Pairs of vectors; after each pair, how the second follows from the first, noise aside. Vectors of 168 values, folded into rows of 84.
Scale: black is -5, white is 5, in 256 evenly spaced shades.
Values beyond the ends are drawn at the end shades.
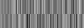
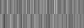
reversed, negated, shrunk.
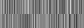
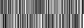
wrapped around, scaled up.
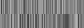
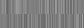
reversed, negated, shrunk.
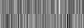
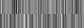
reversed.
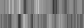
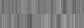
reversed, shrunk.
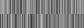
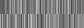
negated.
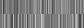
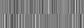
partly zeroed.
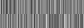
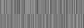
reversed, negated, shrunk.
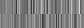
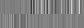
partly zeroed.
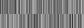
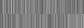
reversed, negated, shrunk.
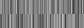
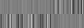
partly zeroed.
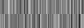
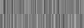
reversed, shrunk.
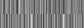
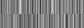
reversed.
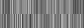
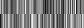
wrapped around, scaled up.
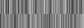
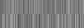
reversed, negated, shrunk.
